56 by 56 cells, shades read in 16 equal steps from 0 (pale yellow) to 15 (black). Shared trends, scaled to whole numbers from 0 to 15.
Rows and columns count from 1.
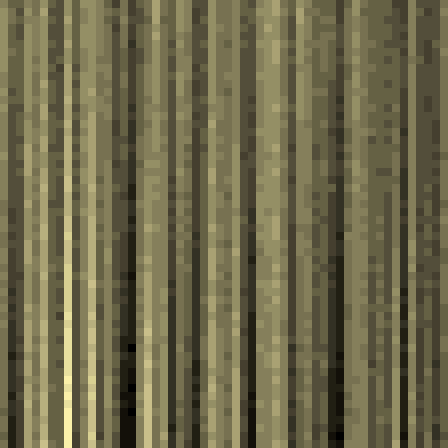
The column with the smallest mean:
9
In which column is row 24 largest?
17
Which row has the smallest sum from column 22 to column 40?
2
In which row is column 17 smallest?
3
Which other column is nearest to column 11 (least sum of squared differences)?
45
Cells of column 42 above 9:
45
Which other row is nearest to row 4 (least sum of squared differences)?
5
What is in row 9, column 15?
10
